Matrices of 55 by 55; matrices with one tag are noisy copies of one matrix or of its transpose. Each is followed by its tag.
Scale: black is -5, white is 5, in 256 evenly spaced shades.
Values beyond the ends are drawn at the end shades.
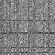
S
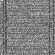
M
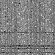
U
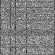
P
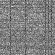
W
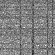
S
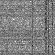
U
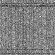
M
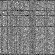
P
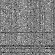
U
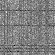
W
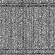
M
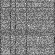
P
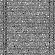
M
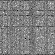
P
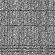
W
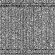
M
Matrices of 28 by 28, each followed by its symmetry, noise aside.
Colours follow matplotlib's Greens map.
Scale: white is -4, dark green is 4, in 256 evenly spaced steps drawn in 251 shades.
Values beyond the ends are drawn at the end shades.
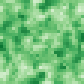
same after a half turn.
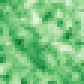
symmetric across the other diagonal.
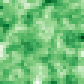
antisymmetric.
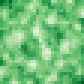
same after a half turn.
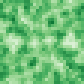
same after a half turn.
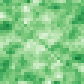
same after a half turn.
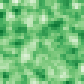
antisymmetric.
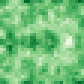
mirrored top to bottom.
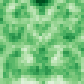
mirrored left to right.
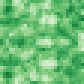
mirrored top to bottom.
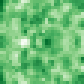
mirrored top to bottom.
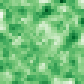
symmetric across the other diagonal.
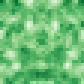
mirrored left to right.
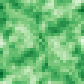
same after a half turn.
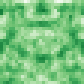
mirrored left to right.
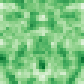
mirrored left to right.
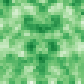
mirrored left to right.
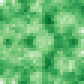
mirrored top to bottom.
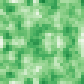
mirrored top to bottom.
